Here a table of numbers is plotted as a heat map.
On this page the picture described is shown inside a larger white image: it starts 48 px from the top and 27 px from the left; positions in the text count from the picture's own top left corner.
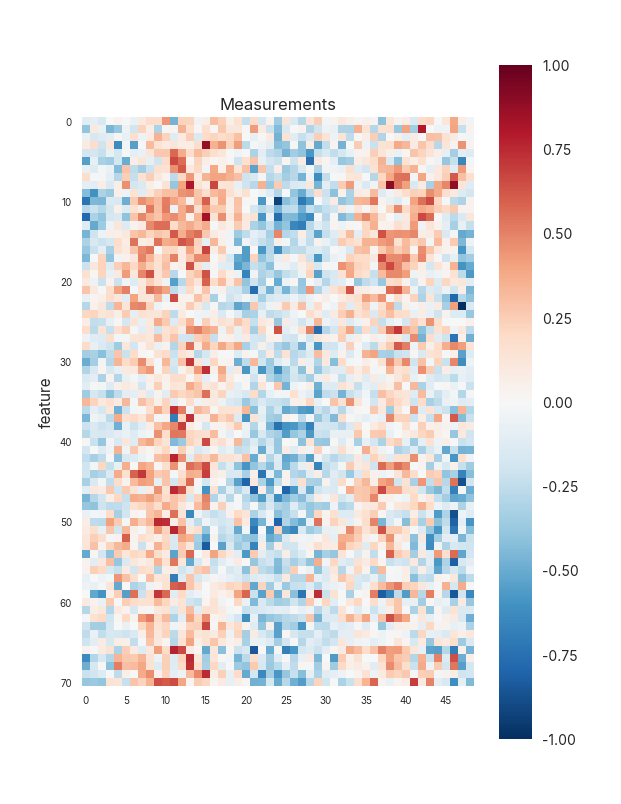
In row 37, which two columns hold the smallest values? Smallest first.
11, 20
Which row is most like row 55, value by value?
49
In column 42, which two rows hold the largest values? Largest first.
1, 12
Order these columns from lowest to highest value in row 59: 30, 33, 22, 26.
22, 26, 33, 30
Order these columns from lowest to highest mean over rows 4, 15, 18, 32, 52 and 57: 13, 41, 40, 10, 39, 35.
41, 35, 39, 40, 10, 13
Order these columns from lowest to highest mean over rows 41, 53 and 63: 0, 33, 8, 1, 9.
0, 1, 33, 8, 9
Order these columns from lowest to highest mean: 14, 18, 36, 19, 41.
19, 18, 41, 36, 14
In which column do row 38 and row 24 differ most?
28
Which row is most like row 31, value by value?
69
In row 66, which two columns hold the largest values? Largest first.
11, 12
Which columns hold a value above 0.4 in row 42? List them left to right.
11, 12, 41
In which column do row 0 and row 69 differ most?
15
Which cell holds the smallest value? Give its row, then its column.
23, 47
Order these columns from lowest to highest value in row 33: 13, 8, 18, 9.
8, 18, 9, 13
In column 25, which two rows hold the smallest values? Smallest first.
46, 66
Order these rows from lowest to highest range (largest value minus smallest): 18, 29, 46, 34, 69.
29, 34, 18, 69, 46
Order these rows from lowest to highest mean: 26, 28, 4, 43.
4, 43, 28, 26
